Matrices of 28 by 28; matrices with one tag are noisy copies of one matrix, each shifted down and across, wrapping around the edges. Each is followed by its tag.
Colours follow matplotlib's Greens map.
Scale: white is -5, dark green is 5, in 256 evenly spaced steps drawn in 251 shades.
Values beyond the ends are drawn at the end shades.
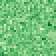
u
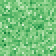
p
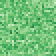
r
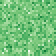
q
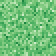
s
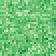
p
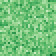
p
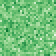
u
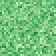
q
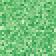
q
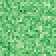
s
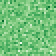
r
